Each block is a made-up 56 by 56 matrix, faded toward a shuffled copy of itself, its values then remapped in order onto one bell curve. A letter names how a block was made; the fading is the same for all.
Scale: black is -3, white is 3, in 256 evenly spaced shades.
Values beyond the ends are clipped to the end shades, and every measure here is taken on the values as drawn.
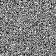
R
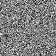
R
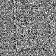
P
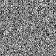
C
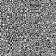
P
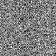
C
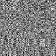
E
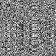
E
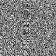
P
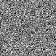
C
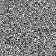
P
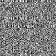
E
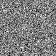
R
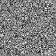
C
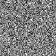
P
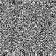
C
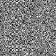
P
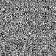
P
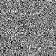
C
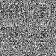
C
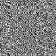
E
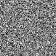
R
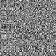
E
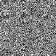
P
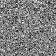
C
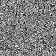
R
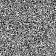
R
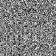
C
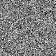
R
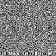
E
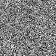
R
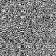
E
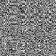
E
